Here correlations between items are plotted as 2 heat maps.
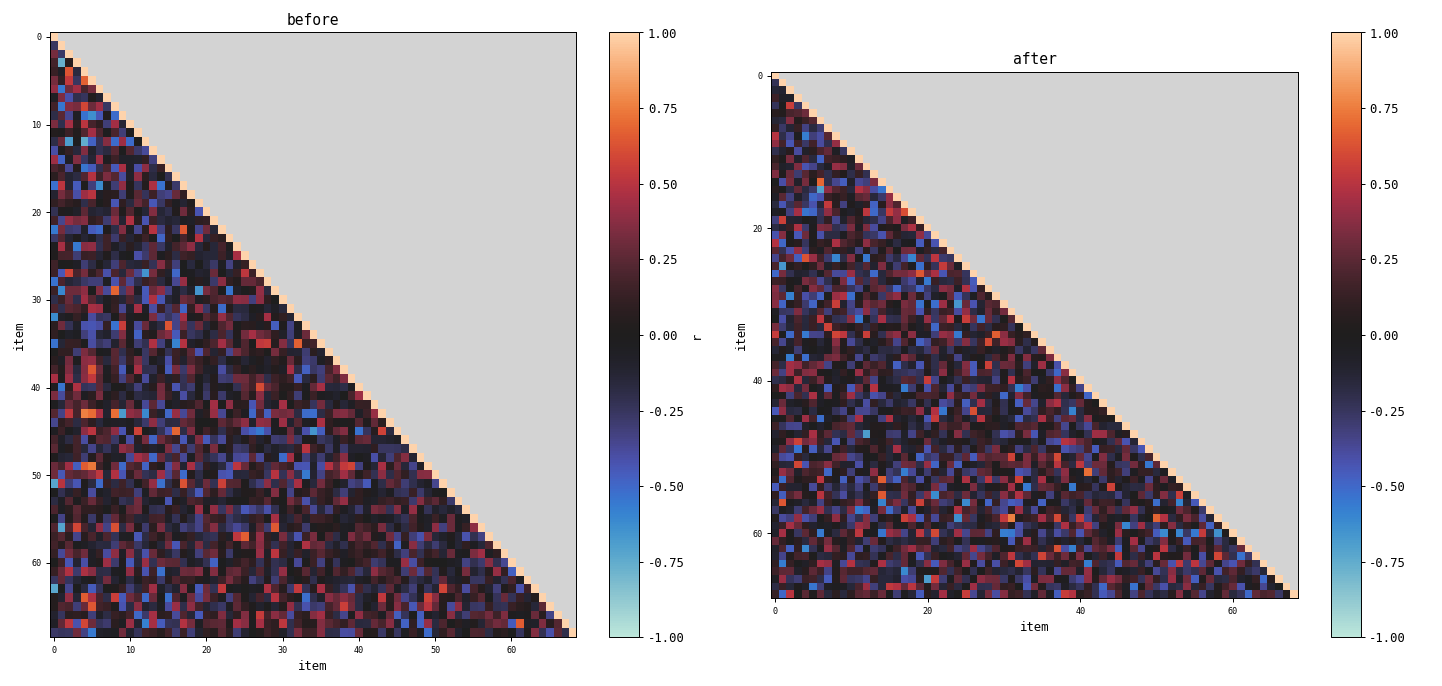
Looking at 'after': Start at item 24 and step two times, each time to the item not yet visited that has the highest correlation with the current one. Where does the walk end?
2
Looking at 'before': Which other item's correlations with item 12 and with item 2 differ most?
4
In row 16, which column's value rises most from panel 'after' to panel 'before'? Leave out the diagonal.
5
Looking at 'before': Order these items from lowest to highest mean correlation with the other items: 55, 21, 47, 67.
47, 55, 21, 67
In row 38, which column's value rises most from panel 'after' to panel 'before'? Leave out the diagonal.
49
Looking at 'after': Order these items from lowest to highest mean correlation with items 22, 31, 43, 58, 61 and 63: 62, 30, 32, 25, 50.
32, 62, 25, 30, 50
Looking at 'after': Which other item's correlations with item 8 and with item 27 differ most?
4
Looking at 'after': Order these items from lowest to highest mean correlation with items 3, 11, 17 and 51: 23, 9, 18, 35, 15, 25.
9, 25, 35, 23, 15, 18
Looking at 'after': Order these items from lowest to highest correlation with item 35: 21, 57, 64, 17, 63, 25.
64, 57, 21, 17, 25, 63
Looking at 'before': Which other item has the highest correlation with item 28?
35
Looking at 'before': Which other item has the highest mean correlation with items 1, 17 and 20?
51
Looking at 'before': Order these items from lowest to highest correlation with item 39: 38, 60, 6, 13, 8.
13, 60, 8, 6, 38
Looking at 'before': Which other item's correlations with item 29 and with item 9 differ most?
8
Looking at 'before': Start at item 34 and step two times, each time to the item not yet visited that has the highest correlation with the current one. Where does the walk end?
14
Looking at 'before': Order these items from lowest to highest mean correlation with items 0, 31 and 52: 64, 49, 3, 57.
57, 64, 49, 3
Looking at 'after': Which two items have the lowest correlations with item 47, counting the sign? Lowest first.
12, 67
